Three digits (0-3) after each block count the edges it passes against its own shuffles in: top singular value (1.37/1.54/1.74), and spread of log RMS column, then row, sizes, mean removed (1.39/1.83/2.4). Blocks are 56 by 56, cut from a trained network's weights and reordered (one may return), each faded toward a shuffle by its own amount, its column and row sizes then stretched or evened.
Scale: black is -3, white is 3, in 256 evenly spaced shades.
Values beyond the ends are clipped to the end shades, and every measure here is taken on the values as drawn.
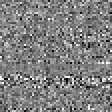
2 1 3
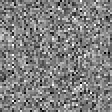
2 2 0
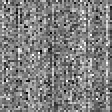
3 2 0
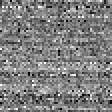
2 0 3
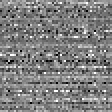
3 0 3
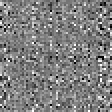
1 3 2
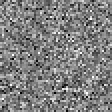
0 0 0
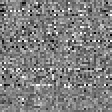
1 1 3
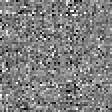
0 2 2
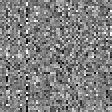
3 3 0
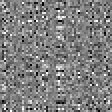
3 3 2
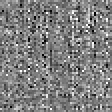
1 2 2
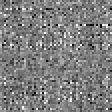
1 1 3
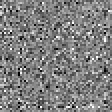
1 2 2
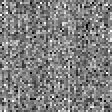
1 0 1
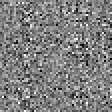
3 2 2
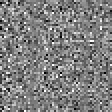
1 3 1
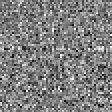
2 0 2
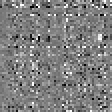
2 3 3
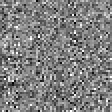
2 2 0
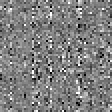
1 3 2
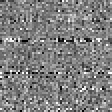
2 0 3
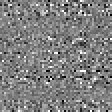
1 1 3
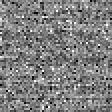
0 0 0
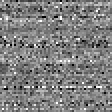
2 0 3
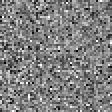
0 1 1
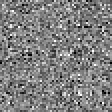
1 1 2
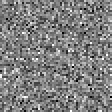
0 0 1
